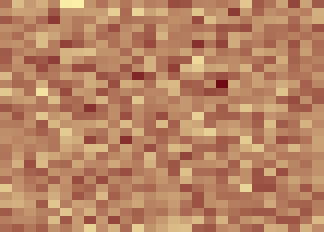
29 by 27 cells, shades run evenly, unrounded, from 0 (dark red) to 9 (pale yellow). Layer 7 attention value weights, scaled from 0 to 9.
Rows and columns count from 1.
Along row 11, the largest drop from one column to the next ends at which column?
19
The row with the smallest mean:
6
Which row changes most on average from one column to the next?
11
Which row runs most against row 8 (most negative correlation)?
25
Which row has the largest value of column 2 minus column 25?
1
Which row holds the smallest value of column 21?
4
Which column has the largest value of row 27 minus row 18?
8
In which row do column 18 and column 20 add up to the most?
17
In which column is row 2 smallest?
20
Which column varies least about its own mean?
3
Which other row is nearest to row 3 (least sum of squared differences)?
7
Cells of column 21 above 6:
7
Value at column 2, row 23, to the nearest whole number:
5
